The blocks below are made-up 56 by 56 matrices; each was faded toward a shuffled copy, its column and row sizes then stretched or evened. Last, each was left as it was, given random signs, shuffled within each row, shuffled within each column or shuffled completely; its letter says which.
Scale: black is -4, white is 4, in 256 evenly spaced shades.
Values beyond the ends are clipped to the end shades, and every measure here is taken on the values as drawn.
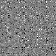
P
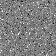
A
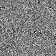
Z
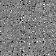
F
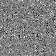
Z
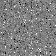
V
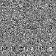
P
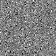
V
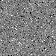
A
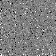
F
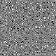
P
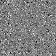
Z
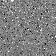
A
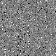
V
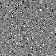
V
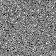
A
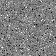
A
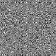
P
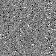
V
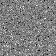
A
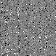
V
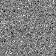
Z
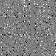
P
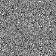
F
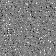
A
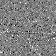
Z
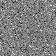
A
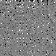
P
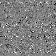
Z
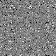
F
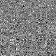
P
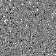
V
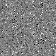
V
